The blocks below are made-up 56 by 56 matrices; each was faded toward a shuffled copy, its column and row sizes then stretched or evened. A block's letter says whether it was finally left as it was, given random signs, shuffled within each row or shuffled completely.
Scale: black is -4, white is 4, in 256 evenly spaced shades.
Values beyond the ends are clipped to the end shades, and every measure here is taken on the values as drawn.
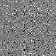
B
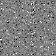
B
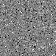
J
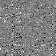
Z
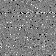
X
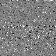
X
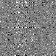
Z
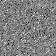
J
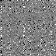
B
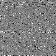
X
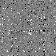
B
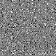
B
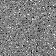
J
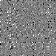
Z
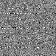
X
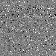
X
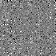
B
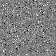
J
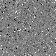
J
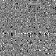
Z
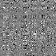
Z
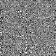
B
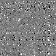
Z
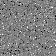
J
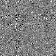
B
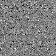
X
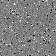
J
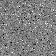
J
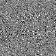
B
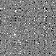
Z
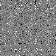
B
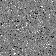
J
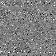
X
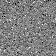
J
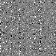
B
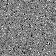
J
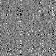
Z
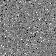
J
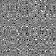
Z
